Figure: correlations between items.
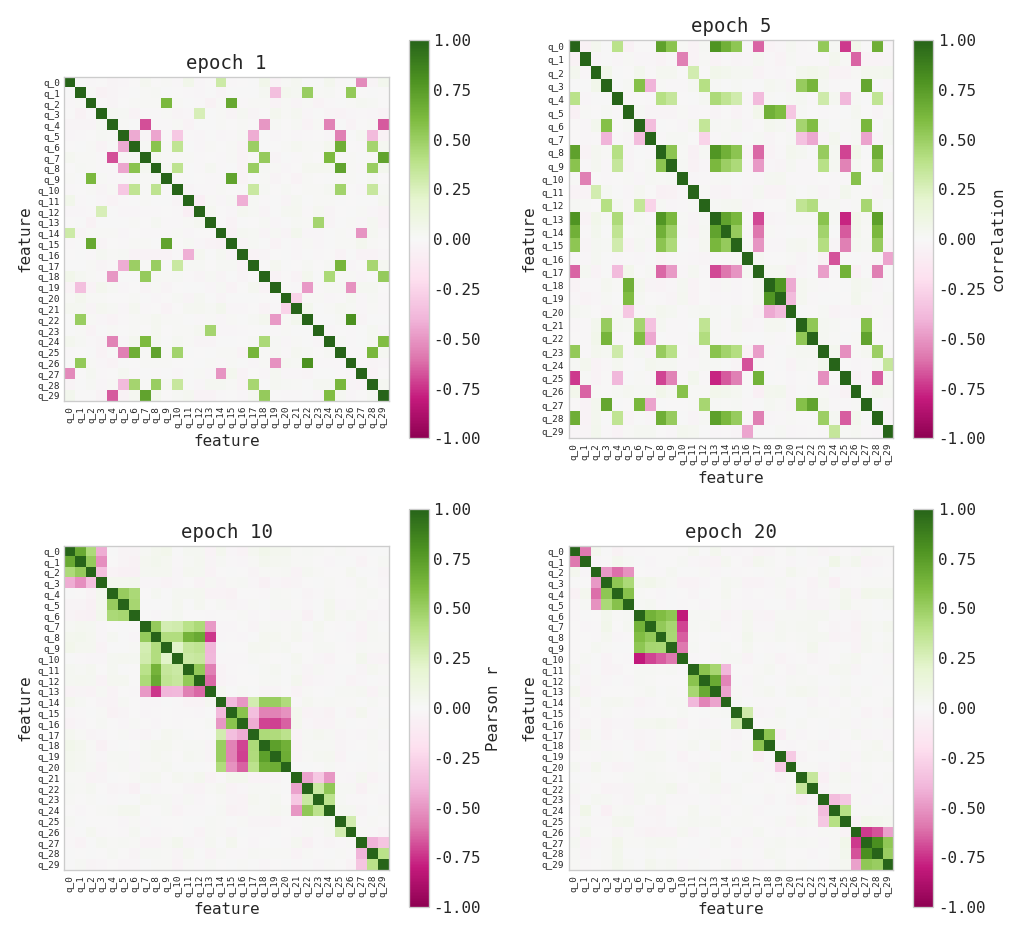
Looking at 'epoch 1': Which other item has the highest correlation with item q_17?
q_25
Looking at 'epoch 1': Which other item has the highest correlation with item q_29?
q_7
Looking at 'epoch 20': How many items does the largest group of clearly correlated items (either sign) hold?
5
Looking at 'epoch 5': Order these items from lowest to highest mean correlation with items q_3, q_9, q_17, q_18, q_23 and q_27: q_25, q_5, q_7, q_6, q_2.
q_7, q_25, q_2, q_5, q_6
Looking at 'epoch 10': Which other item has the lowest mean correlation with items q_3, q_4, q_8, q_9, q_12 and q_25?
q_13
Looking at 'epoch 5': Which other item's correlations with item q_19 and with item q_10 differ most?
q_18
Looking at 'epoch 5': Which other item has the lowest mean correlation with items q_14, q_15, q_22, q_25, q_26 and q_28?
q_17
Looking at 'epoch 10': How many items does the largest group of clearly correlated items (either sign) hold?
7
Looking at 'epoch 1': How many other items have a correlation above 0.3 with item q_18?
3
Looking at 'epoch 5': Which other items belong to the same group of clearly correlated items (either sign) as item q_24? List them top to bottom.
q_16, q_29
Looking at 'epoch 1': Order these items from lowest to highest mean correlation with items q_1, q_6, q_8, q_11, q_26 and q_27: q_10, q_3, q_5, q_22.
q_5, q_3, q_10, q_22
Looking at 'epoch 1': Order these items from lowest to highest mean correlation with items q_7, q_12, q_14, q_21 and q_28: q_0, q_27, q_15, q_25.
q_27, q_15, q_0, q_25
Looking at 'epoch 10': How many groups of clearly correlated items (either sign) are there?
7
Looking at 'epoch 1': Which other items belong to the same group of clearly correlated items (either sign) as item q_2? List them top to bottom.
q_9, q_15
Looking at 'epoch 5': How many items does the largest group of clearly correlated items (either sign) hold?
11
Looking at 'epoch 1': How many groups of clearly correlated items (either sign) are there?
9
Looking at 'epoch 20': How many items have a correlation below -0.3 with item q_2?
3
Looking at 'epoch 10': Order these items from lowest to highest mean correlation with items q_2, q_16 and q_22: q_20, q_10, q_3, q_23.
q_20, q_3, q_10, q_23
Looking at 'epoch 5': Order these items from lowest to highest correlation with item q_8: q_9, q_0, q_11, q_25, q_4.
q_25, q_11, q_4, q_9, q_0
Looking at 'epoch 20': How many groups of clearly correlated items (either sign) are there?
10
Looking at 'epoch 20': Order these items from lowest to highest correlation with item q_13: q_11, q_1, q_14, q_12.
q_14, q_1, q_11, q_12
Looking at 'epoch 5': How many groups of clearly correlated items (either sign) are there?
6
